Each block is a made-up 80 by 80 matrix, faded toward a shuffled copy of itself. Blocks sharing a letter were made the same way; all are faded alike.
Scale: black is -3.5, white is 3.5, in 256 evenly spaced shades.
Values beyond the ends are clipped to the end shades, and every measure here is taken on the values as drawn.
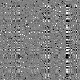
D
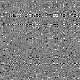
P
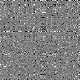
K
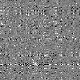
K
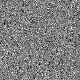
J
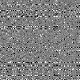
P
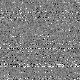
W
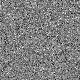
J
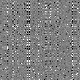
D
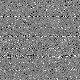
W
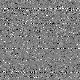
W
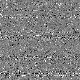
W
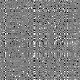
D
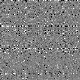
K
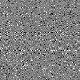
K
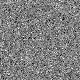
J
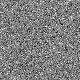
J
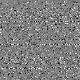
W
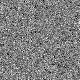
J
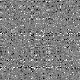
K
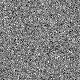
J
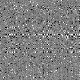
K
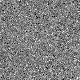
J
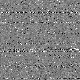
W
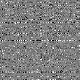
P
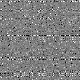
P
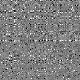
K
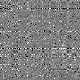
P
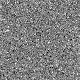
J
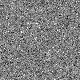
J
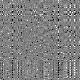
D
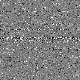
W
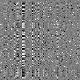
D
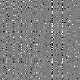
D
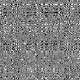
P
